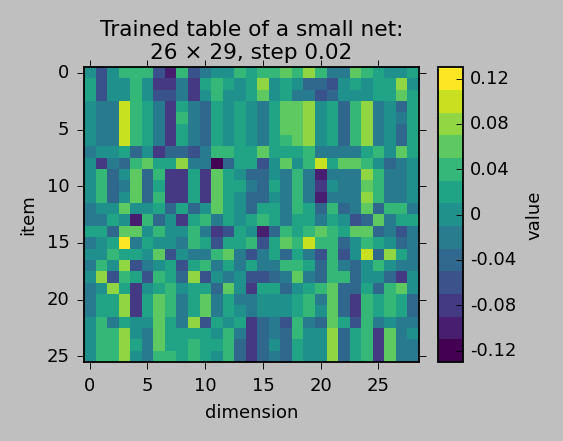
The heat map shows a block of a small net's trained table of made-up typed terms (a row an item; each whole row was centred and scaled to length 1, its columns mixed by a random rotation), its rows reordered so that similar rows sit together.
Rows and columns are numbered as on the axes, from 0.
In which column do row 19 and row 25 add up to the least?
14
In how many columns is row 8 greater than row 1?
13
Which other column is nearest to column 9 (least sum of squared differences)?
1
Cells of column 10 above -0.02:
12
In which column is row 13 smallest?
4
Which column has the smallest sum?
7
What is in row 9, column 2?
-0.04
